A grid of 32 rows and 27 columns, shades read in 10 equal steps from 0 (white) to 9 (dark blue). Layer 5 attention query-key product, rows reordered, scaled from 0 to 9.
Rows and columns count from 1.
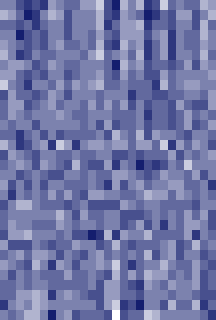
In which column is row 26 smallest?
19
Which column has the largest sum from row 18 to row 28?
27
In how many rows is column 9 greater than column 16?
16
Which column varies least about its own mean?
11
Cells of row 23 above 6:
4
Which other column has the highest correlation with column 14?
6
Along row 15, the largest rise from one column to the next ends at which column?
22
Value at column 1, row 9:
2
